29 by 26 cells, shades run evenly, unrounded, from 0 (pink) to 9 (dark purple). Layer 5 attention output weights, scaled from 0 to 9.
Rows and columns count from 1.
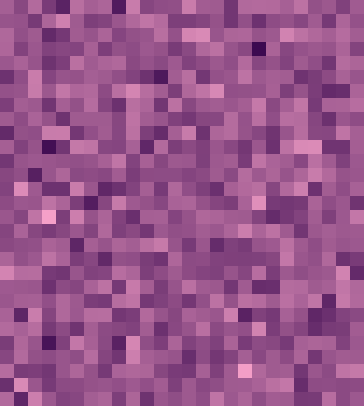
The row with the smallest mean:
3
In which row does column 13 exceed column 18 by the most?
27
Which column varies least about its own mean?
13
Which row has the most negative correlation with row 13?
23
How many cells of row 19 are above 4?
20
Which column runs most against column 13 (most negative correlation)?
12
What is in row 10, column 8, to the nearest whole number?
4
